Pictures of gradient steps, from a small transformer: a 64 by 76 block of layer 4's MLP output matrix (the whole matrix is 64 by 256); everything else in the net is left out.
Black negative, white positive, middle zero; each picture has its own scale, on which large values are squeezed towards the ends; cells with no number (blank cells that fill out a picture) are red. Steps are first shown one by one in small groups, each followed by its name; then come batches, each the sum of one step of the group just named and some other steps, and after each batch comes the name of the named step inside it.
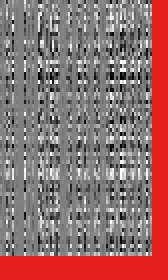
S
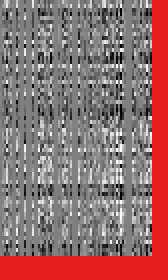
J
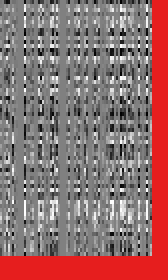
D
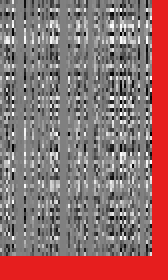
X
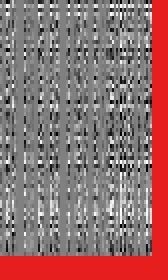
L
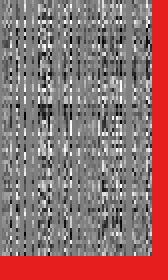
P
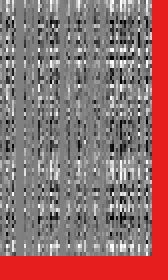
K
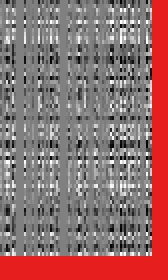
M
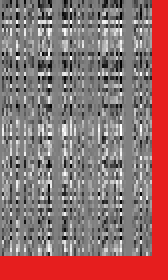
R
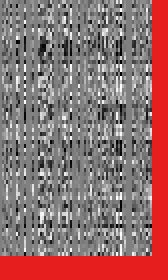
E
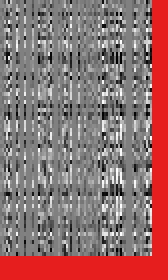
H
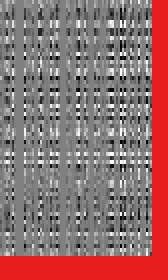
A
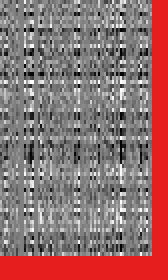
S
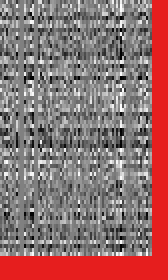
A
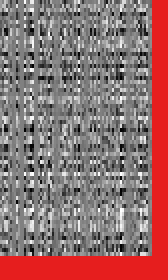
R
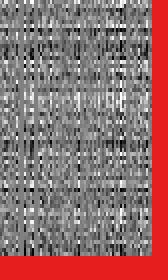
A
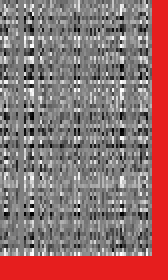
M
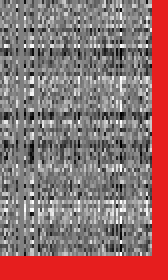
D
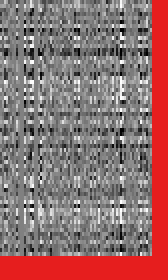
D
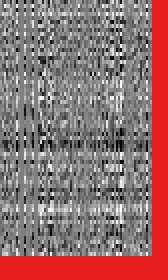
K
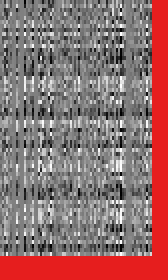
J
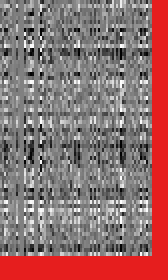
L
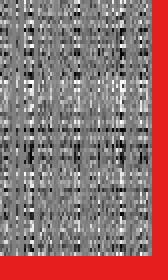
P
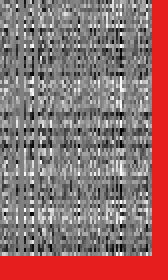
L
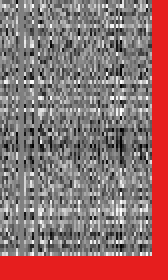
X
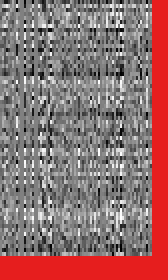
L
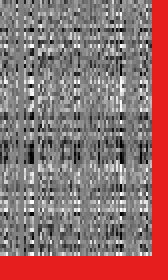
K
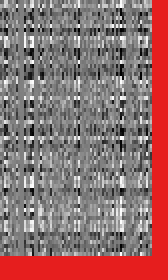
X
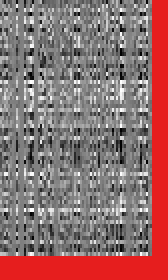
E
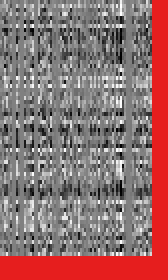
P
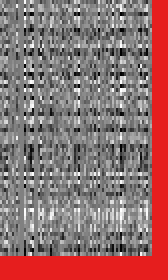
D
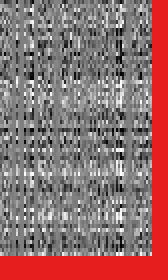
E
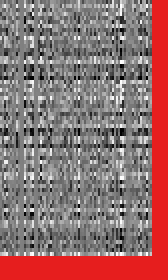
S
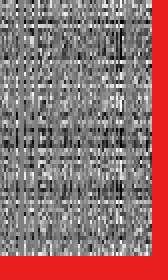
K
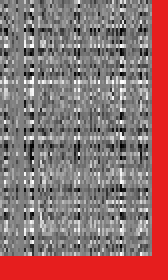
S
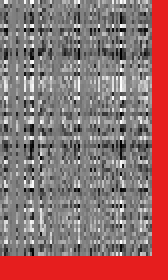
E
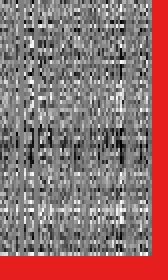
K
